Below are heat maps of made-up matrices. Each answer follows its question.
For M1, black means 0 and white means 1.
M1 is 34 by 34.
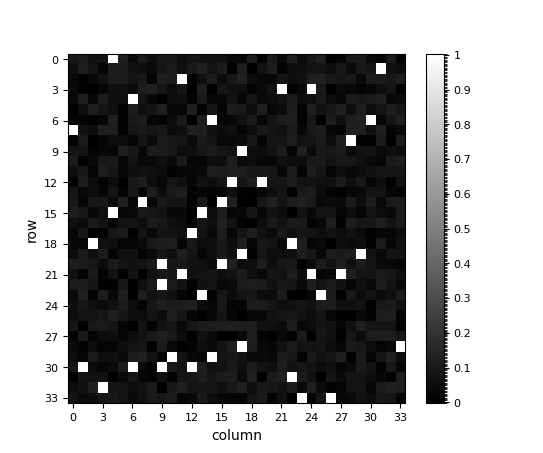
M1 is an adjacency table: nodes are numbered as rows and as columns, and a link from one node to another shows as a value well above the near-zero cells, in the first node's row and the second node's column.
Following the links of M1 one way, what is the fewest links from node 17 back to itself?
3
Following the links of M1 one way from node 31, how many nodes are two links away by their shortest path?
1
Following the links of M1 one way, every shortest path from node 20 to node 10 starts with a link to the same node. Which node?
node 9
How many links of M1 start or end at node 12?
4
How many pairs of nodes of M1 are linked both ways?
1
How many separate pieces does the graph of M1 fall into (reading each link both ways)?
2
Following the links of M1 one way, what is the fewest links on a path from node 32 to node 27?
3
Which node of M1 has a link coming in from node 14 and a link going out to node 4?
node 15
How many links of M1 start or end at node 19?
3
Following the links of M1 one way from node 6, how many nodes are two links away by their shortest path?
5
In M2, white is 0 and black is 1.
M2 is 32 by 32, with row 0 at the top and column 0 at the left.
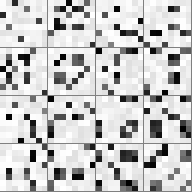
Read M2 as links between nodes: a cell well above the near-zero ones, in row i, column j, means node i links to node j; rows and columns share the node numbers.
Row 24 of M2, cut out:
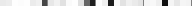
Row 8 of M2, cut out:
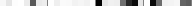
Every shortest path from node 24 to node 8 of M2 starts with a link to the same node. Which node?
node 27
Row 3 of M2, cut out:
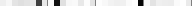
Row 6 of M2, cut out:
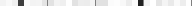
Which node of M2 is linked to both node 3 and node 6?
node 23
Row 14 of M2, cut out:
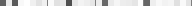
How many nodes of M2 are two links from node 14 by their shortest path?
4
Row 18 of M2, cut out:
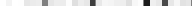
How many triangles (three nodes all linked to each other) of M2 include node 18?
6
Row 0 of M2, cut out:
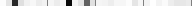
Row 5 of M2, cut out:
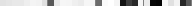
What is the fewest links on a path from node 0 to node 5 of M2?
5
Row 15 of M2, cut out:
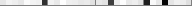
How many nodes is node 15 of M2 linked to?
4
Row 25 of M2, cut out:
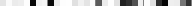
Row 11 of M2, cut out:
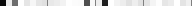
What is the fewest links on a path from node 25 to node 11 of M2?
4
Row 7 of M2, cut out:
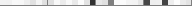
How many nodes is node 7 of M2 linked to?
4
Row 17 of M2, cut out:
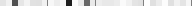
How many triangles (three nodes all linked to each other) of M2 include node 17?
3
